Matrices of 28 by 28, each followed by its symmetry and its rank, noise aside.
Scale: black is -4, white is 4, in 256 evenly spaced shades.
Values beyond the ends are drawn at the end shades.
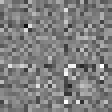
symmetric, rank four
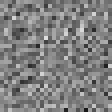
antisymmetric, rank six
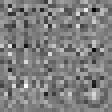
no symmetry, rank four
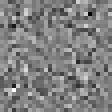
antisymmetric, rank six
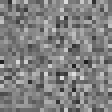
no symmetry, rank six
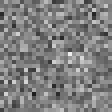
no symmetry, rank six
